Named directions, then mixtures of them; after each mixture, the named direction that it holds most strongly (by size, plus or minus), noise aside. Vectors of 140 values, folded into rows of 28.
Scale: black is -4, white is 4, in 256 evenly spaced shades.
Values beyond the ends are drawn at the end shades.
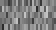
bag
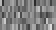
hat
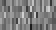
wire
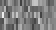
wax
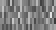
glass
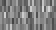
wire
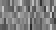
glass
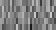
wire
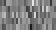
wire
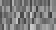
bag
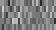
glass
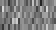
bag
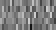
wire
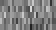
wire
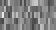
wax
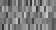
bag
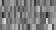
hat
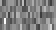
hat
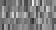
bag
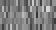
wire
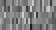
wire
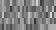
glass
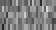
bag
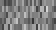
bag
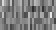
glass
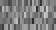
bag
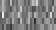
glass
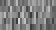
wire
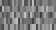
bag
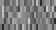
glass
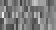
wax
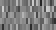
wire
